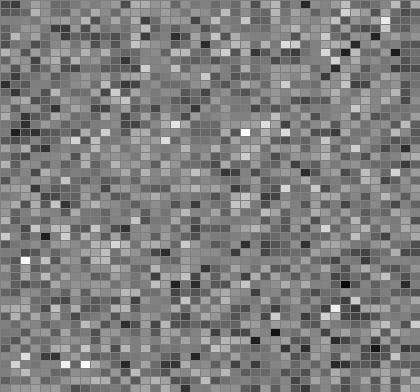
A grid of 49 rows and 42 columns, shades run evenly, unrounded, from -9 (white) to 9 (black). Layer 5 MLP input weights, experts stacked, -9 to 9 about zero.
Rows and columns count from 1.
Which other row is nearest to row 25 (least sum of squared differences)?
20
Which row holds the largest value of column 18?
36
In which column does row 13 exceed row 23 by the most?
31
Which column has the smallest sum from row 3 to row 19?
25
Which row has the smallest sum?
3
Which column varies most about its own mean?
35
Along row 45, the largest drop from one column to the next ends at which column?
40
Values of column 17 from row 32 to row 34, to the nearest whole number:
6 1 0
